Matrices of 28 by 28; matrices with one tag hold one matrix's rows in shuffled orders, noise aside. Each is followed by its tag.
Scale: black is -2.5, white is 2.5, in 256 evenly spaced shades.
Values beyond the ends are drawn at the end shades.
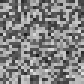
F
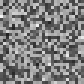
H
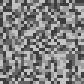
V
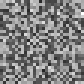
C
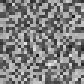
C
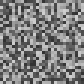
V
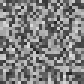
C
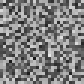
C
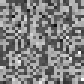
C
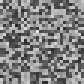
F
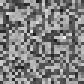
H
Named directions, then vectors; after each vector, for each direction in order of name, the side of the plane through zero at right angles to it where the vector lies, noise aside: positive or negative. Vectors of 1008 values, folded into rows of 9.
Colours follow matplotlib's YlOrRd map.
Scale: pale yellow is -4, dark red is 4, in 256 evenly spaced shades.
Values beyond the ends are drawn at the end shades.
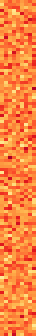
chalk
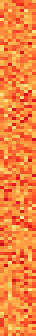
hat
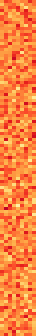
positive, negative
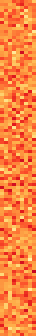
negative, positive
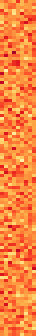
positive, negative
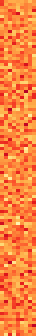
negative, negative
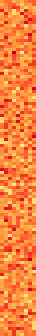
positive, negative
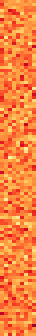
negative, negative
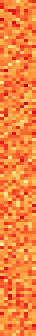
negative, negative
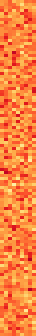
positive, negative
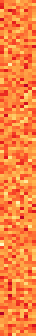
negative, negative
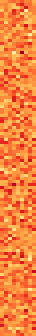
negative, positive
